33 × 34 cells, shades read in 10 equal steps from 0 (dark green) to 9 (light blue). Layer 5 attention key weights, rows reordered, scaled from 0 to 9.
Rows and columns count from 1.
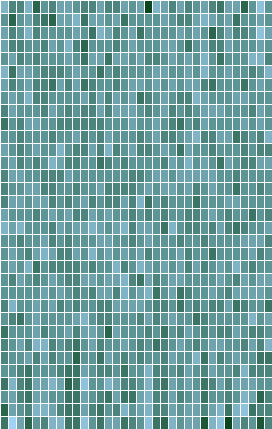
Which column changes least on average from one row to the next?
17
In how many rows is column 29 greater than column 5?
13
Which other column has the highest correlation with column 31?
19
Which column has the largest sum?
22
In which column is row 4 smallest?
11
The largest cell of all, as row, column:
33, 2
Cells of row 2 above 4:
25
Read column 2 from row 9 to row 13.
6 5 5 5 6
